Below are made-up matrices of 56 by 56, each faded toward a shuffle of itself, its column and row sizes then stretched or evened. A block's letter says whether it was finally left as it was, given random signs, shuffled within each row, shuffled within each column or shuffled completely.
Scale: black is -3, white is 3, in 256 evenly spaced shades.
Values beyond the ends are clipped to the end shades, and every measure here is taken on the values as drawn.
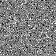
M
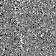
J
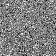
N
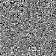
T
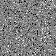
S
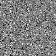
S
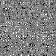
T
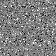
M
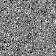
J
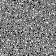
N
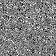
M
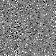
S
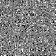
T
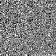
T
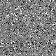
M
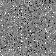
S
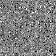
T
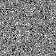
J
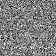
M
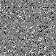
J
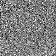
S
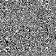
T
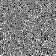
T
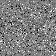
M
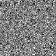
T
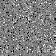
T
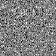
T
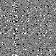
T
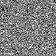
T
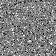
N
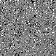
T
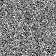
N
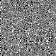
J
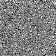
S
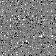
J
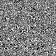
M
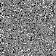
J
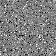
M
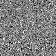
M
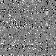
T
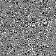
T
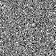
S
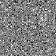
T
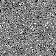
N
